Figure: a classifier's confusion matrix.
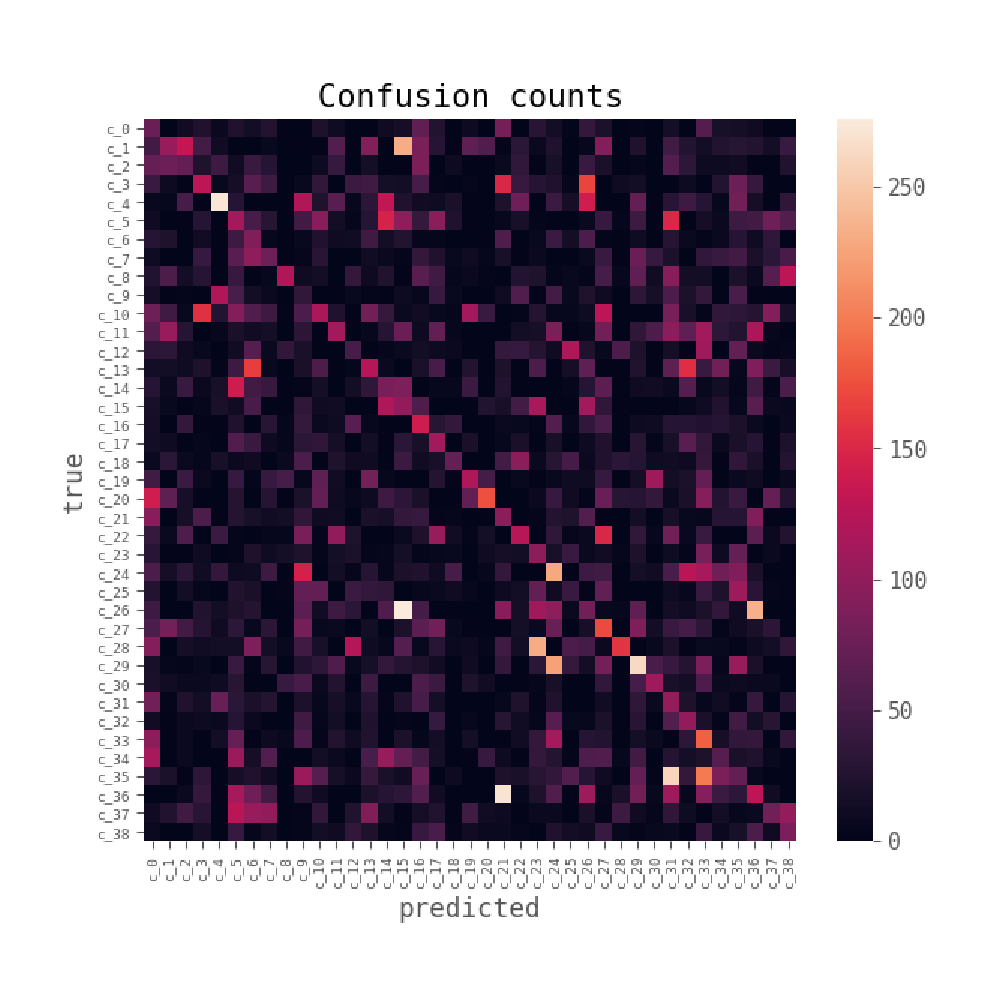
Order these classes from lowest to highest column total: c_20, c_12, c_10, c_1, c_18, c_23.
c_18, c_20, c_12, c_1, c_10, c_23
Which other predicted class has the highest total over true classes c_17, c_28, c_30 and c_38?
c_23
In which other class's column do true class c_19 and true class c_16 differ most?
c_30
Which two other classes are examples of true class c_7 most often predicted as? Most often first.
c_6, c_29
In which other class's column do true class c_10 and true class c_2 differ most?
c_3
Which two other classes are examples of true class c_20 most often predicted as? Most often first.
c_0, c_33
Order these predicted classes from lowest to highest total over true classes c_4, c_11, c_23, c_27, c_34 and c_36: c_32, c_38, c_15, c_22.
c_38, c_22, c_32, c_15
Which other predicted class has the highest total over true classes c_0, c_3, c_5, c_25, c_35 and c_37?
c_31
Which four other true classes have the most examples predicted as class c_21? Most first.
c_36, c_3, c_26, c_0
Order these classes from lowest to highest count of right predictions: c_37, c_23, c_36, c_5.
c_37, c_23, c_5, c_36
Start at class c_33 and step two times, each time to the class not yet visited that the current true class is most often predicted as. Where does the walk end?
c_9
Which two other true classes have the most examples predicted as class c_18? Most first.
c_24, c_16
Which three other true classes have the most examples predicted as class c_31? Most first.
c_35, c_5, c_36
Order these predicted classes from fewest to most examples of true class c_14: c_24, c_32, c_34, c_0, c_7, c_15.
c_24, c_34, c_0, c_7, c_32, c_15
